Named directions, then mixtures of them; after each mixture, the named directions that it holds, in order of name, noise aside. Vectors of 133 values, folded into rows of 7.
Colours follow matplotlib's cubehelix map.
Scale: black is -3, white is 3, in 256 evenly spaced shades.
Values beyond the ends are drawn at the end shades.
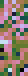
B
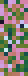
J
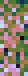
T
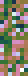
B.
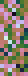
B, J, T.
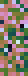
J.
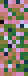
J.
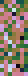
B, J, T.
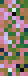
B, J, T.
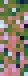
T.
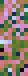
B.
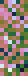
B, J, T.
